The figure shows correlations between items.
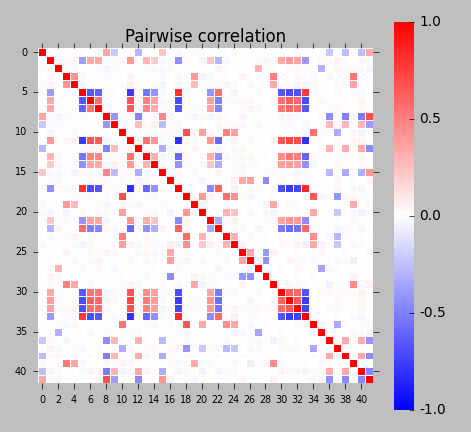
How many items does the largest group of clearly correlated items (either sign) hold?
14
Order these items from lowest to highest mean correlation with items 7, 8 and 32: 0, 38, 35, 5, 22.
5, 22, 38, 35, 0
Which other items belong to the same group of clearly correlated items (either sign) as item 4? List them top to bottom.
3, 19, 29, 39
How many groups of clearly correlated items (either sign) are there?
6
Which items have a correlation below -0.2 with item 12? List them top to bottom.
0, 8, 15, 41
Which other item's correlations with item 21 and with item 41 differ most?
8
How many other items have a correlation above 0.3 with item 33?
3
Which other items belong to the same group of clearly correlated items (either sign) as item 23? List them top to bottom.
10, 18, 20, 24, 34, 37
